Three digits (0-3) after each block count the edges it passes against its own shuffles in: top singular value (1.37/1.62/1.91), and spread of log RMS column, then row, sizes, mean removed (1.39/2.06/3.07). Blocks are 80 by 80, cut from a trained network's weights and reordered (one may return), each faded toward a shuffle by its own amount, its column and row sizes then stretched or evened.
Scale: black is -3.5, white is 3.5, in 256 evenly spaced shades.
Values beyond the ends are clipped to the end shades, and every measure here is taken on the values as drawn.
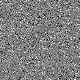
0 1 0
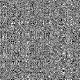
2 1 1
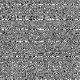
3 0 2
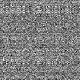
3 1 1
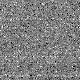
0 0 1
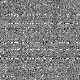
3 0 2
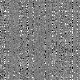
2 3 0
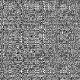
3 2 0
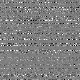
1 0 3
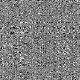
1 1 2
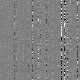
3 3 0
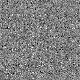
0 0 1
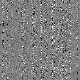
0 3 0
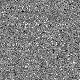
0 0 0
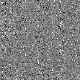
0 2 0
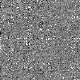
1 2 1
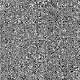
1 1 1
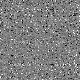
0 1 1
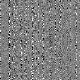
2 3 0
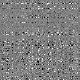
1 2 3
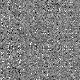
1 2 0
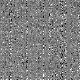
2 3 0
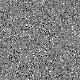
1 1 1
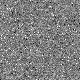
0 0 0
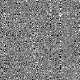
1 2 1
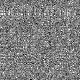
2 0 0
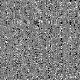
3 2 0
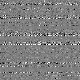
3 0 3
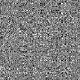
3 1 2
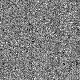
0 0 0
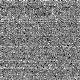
2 0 1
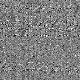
1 0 2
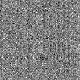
2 0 1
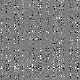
0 3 2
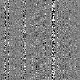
3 3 0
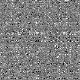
0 1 2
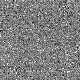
0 0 0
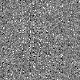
0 2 0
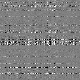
3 1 3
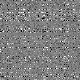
1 2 3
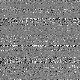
2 0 3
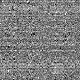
3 1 0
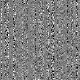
0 3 0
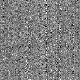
1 2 0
